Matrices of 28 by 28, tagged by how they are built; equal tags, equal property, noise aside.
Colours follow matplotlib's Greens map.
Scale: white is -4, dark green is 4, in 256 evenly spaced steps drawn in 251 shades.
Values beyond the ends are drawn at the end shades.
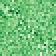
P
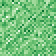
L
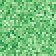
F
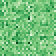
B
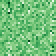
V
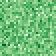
F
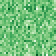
B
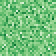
F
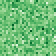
V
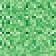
B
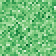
L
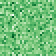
V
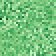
P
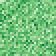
F
